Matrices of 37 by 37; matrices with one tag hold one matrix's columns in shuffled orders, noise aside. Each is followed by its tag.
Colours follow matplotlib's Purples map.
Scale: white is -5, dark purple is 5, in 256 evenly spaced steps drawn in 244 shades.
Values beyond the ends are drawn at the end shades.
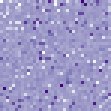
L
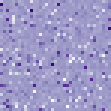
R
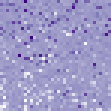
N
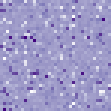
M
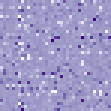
M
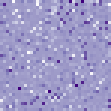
L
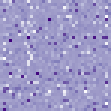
M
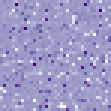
R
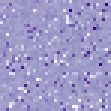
R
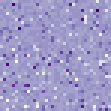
R
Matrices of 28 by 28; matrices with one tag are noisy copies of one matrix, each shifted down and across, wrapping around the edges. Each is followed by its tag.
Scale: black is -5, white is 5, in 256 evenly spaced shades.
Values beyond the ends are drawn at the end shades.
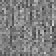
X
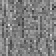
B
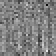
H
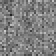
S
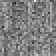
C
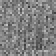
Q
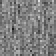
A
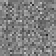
S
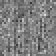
A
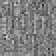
X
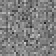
S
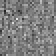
Q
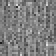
X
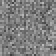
S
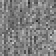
A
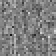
C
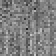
H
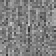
X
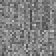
Q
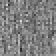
B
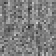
H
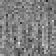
H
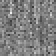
H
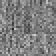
Q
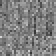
Q
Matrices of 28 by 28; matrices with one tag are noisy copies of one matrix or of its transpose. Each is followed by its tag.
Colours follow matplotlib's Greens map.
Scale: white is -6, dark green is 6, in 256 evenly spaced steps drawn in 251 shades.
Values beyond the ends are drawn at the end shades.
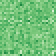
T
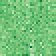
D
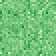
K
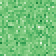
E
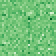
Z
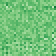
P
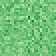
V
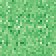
E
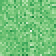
D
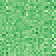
P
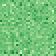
T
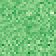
Z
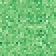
E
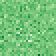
V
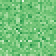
V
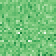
V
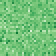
D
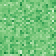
T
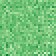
P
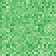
P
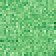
D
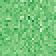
V
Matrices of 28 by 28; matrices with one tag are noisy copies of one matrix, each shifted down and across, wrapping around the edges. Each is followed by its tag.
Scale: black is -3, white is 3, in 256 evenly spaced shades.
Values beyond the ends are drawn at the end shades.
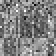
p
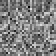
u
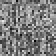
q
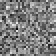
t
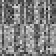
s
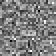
t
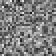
t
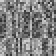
s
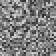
t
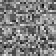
t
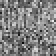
q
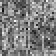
p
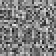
u
